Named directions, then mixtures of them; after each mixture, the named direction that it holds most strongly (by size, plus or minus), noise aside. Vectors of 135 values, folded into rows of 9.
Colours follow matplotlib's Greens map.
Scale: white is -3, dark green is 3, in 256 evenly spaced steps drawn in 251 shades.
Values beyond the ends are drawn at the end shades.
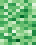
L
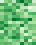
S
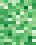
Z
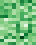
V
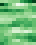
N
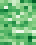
Z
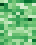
N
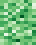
L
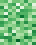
L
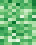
L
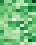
S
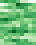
N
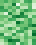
L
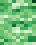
N
